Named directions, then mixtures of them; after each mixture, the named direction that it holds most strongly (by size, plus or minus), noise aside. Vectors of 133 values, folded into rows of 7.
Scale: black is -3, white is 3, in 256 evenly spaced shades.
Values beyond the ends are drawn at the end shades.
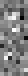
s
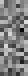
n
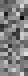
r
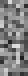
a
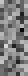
n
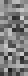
n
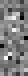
s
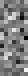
s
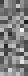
n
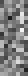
n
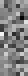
n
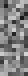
a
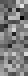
r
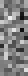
s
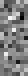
s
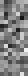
r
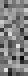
n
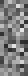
n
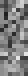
r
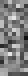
a
